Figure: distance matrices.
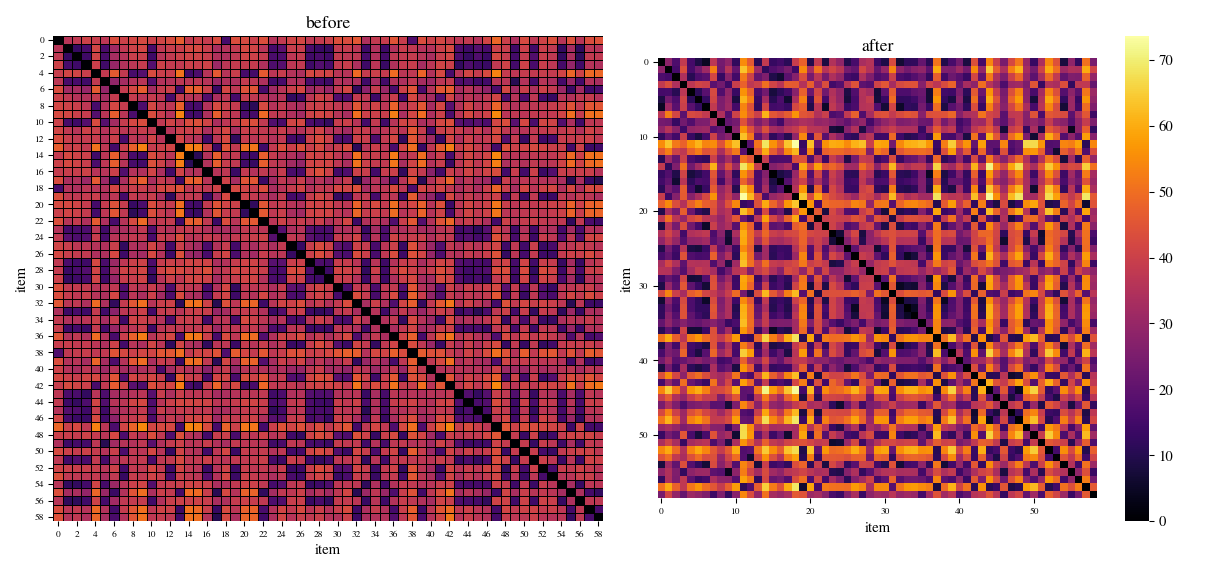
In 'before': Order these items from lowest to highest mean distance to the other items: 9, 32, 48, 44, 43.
43, 44, 48, 32, 9
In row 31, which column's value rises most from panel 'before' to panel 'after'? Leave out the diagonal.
50
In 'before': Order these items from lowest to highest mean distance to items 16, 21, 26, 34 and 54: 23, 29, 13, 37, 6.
37, 23, 29, 6, 13
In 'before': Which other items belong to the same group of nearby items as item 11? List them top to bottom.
40
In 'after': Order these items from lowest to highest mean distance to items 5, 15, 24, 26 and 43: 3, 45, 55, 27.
55, 27, 3, 45
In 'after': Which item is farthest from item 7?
14
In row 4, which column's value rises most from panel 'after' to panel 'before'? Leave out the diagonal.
36
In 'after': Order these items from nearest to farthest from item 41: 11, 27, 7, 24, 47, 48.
24, 27, 7, 47, 48, 11
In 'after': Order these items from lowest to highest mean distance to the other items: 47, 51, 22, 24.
22, 24, 51, 47
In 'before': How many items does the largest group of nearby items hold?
20
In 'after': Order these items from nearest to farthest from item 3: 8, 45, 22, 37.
8, 45, 37, 22
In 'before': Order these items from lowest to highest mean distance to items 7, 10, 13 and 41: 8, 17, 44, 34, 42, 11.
34, 17, 44, 11, 8, 42
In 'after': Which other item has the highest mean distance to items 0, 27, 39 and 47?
11
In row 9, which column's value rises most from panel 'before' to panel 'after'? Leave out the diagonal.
14
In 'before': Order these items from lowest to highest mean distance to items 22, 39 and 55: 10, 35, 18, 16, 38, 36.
36, 35, 10, 16, 18, 38
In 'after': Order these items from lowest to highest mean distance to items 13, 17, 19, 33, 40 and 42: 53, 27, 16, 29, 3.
16, 29, 53, 3, 27
